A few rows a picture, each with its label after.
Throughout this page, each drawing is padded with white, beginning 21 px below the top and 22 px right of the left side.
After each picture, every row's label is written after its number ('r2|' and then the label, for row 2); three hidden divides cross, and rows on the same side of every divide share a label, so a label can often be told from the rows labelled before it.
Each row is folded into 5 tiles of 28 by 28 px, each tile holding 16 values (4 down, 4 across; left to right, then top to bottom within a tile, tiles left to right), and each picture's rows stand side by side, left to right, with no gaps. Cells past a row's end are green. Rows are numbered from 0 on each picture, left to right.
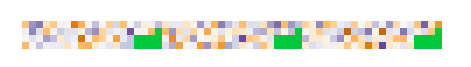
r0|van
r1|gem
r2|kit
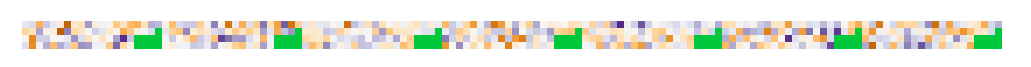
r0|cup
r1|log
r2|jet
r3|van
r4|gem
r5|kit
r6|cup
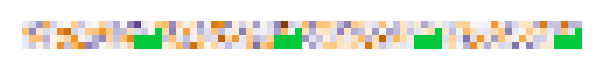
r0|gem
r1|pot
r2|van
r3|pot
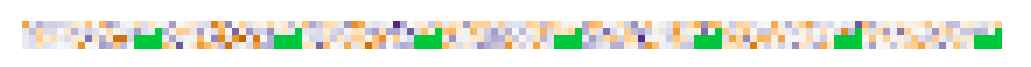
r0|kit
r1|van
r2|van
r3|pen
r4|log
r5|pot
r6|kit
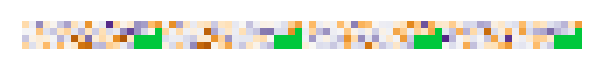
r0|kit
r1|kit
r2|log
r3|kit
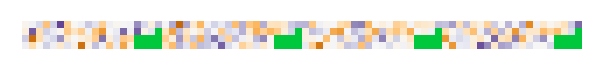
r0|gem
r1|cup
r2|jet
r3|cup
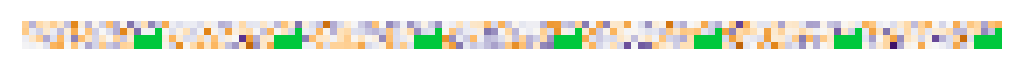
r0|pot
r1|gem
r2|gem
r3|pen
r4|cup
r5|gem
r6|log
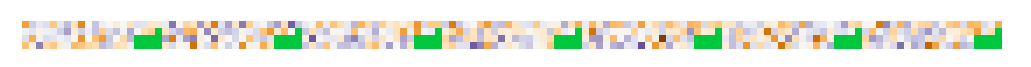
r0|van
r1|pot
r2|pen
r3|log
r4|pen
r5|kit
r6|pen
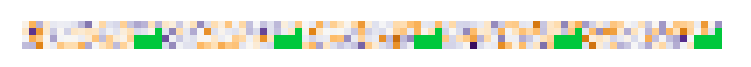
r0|gem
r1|kit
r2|pen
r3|log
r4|cup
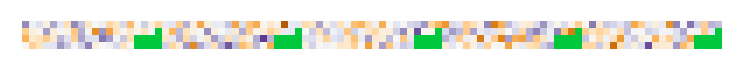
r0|jet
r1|cup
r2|kit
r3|van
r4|pot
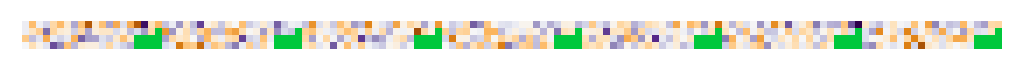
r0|log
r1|gem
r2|log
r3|gem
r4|log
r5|pot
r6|kit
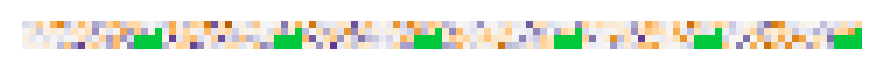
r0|pen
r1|log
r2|log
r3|gem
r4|log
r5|van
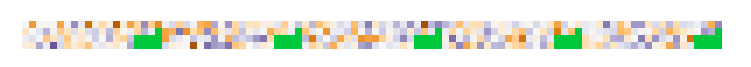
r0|log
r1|cup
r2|pot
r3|pen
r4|jet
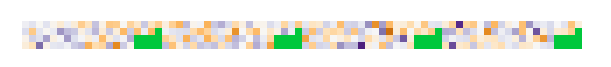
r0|pen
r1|jet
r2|cup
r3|kit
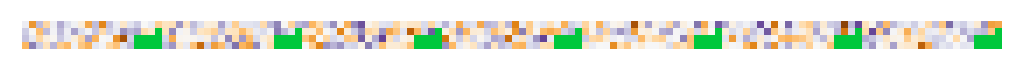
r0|kit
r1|gem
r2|jet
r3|cup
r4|pot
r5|pot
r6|kit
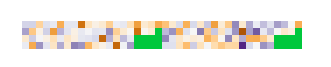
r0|pen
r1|kit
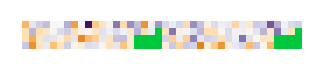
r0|pot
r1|gem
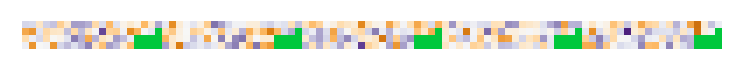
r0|cup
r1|jet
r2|pen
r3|pot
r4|pen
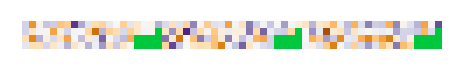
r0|jet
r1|kit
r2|pot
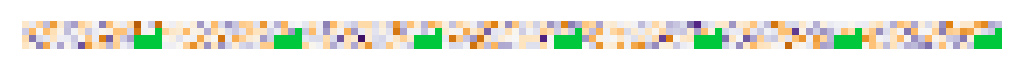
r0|pen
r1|pot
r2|log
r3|pot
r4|gem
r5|van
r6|cup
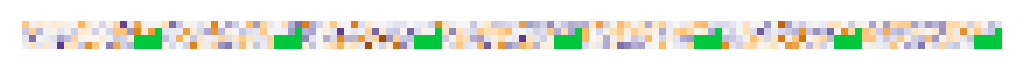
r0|pen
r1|pot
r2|van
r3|gem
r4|cup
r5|van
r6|cup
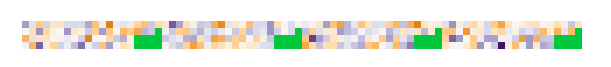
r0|cup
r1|van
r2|pen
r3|pen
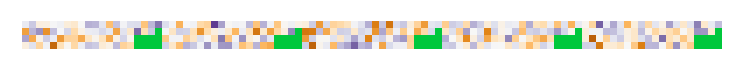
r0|pot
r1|jet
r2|cup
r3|kit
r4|gem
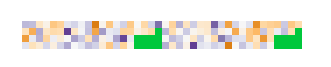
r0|cup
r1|log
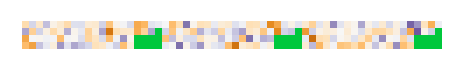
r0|cup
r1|pen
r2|gem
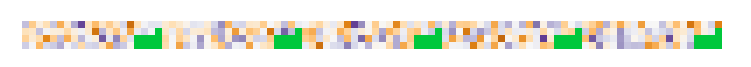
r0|jet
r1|jet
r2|jet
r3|pot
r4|pen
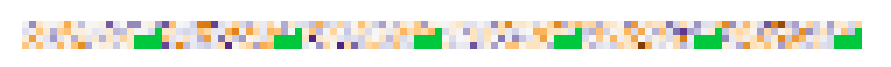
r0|gem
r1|jet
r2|pen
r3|log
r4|kit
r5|van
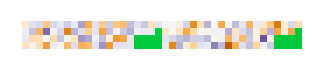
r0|kit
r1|pen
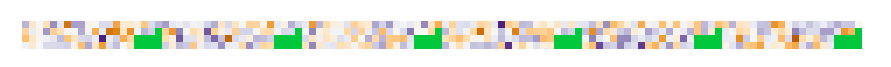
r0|jet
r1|cup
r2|kit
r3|jet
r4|pen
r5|van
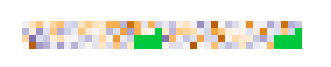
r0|pen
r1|pot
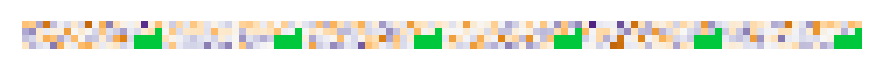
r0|kit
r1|cup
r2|pen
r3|pot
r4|pot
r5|log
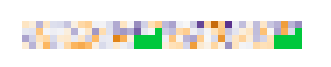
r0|kit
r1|pot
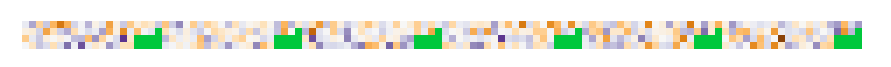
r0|cup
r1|pot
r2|pen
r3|log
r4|log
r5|pot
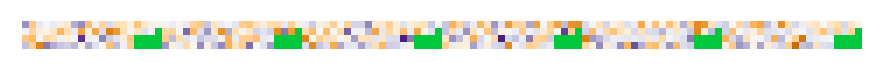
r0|jet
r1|pen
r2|cup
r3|log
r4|pen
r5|pen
